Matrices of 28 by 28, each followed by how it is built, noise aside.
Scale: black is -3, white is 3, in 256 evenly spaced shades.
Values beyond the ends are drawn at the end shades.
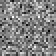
repeating columns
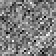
Hankel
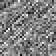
Hankel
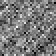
Hankel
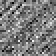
Hankel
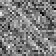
Toeplitz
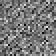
Hankel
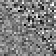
upper triangular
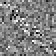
banded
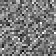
Hankel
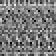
repeating columns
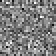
repeating columns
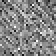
Toeplitz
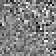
upper triangular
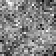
smooth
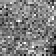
smooth
